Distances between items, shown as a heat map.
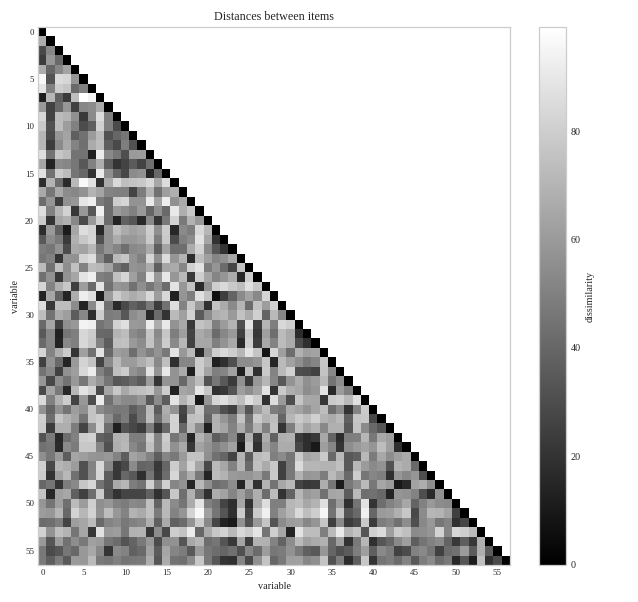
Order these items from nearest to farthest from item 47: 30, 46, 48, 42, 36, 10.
42, 46, 10, 30, 48, 36
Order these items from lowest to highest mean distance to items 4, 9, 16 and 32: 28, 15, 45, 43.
43, 28, 45, 15
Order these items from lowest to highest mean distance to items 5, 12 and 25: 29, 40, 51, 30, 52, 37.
29, 37, 40, 52, 51, 30
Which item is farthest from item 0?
5
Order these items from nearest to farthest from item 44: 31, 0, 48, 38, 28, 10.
48, 31, 0, 28, 38, 10
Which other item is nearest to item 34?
27
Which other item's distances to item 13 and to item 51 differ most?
6
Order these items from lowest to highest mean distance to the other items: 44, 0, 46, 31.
44, 46, 0, 31
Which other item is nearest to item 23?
52
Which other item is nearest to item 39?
19
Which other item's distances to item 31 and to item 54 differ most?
25
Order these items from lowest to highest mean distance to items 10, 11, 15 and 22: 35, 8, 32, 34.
8, 35, 34, 32
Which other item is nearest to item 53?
30
